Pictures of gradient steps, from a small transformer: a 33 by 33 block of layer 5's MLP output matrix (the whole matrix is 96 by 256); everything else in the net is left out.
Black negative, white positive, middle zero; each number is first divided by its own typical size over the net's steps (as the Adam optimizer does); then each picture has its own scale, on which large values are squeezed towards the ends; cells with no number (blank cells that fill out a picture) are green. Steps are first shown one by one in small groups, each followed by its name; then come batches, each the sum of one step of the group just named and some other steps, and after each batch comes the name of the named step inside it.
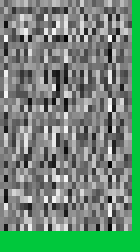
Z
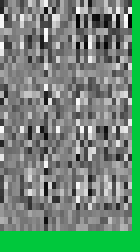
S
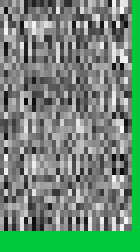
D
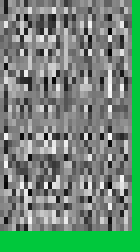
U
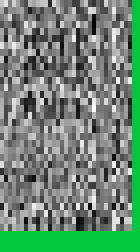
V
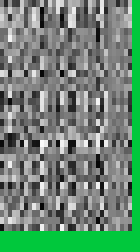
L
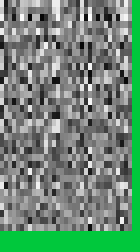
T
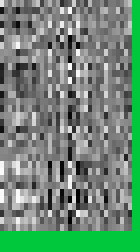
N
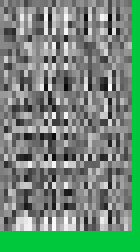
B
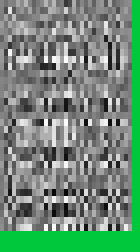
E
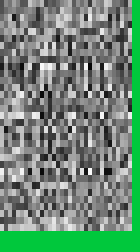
B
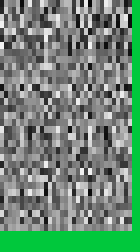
S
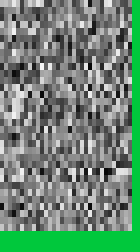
V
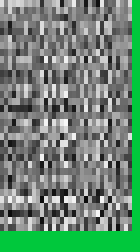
E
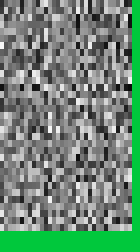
S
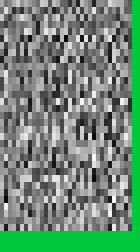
Z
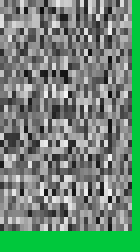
L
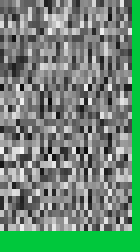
B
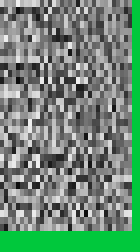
Z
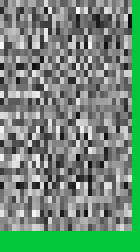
S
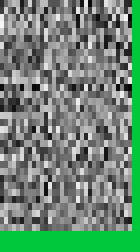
S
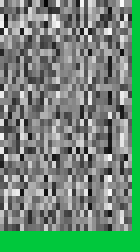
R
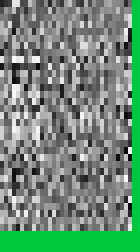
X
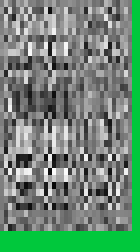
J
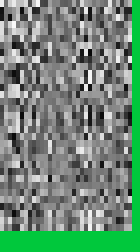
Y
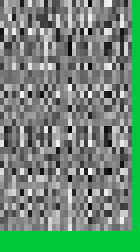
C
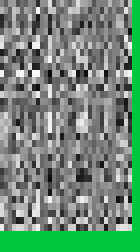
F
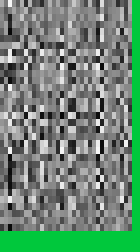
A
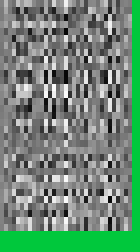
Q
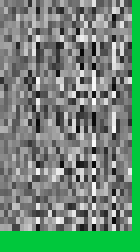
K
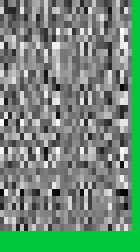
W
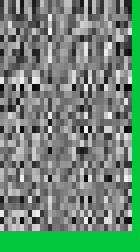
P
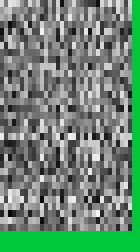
C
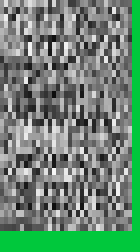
J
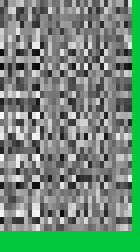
F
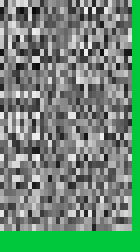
Y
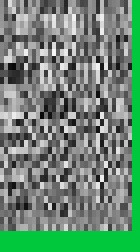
A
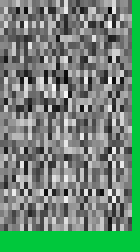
Q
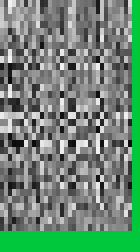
A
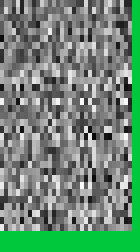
P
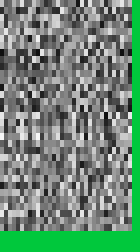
R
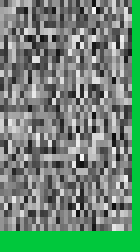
X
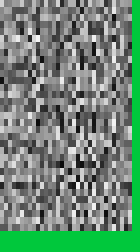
K
